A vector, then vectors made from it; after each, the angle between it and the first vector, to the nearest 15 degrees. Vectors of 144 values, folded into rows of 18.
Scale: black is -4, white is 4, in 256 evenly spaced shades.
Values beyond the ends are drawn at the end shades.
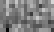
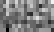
15 degrees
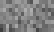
105 degrees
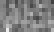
165 degrees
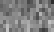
135 degrees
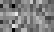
90 degrees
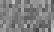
90 degrees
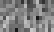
120 degrees
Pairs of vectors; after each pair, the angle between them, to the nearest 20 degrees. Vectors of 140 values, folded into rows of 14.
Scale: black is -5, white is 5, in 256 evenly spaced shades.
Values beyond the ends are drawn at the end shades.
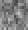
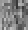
40 degrees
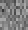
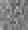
120 degrees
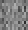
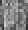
80 degrees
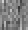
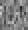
100 degrees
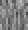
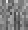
120 degrees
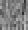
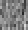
20 degrees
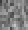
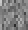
140 degrees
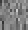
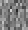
140 degrees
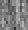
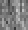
20 degrees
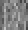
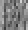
160 degrees
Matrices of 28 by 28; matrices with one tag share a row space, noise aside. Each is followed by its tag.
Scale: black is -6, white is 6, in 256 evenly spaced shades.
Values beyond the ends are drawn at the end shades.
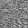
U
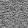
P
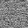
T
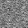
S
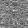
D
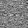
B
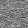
T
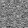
S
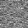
B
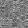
D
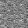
B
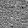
T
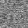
B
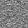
S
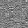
T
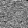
B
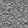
U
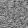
B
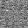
P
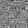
T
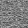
U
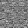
P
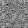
P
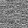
T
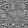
P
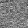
D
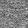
T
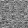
P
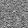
S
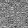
T
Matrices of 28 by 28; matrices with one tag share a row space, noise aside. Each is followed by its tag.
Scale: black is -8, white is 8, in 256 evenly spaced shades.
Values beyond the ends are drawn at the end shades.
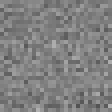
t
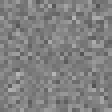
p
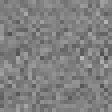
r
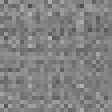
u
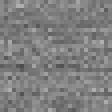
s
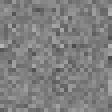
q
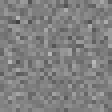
p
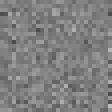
q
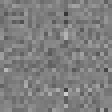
t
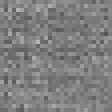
s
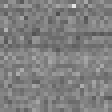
s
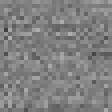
s
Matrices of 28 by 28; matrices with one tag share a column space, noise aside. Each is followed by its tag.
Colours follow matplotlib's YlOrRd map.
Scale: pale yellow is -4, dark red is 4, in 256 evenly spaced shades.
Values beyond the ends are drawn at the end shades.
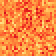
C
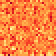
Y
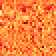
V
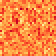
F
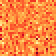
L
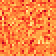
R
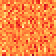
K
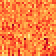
L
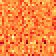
R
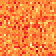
V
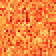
F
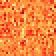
F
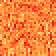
L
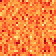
R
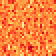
K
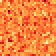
R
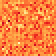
V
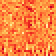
K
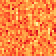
F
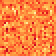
V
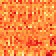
Y
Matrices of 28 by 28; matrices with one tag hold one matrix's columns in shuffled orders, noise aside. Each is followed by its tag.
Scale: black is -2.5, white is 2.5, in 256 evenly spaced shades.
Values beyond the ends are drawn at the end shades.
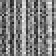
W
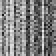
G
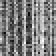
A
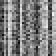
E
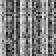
W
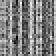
W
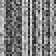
A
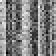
E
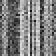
G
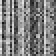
W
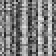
A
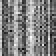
G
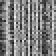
E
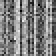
W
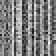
E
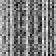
A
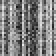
E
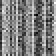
G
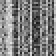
A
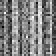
W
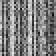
A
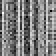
E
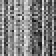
G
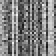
E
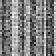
G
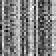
G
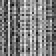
G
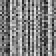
G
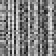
E
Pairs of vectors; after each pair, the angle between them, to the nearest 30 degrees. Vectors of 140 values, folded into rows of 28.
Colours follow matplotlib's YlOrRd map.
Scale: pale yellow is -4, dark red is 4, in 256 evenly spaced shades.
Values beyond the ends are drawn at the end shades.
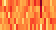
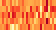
120 degrees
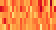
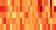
30 degrees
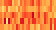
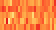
150 degrees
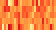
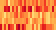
60 degrees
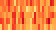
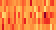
60 degrees
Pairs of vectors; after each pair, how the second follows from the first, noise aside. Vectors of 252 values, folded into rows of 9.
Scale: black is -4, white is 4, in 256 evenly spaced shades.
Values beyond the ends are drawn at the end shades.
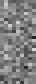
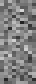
wrapped around, negated.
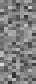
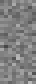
wrapped around, negated, shrunk.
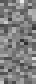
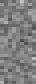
shrunk.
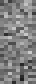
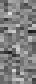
shuffled.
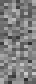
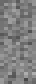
shrunk.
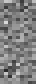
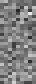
reversed, negated.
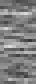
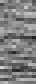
wrapped around, negated.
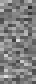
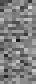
negated.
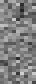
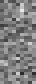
negated.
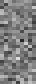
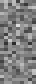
reversed.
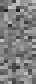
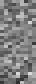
reversed, negated.
